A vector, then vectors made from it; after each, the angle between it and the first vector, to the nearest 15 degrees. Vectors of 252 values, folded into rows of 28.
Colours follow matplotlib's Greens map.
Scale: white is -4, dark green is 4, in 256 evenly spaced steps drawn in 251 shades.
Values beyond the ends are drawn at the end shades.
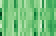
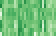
150 degrees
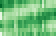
120 degrees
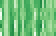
150 degrees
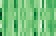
15 degrees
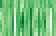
120 degrees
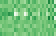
75 degrees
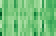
15 degrees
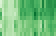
60 degrees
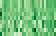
45 degrees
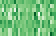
75 degrees
